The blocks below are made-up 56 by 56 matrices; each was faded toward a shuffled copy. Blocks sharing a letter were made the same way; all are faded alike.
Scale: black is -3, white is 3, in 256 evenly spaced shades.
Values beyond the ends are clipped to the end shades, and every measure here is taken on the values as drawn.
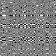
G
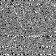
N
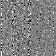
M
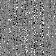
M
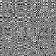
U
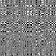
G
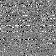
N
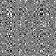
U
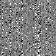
M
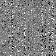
M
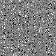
M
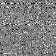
N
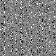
M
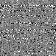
N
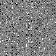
M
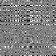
G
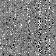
M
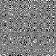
U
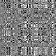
U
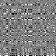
G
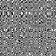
U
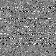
N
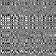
G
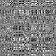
U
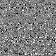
N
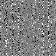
M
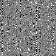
M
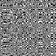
U
